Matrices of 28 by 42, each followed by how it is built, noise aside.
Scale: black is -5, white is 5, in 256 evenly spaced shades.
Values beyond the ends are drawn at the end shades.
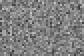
noise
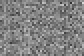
repeating rows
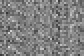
repeating rows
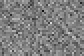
Toeplitz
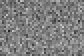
noise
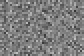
repeating rows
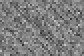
Toeplitz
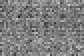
blocks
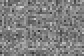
blocks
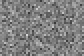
repeating rows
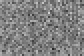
blocks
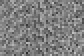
repeating rows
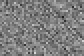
Toeplitz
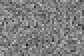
noise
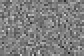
noise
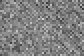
Toeplitz
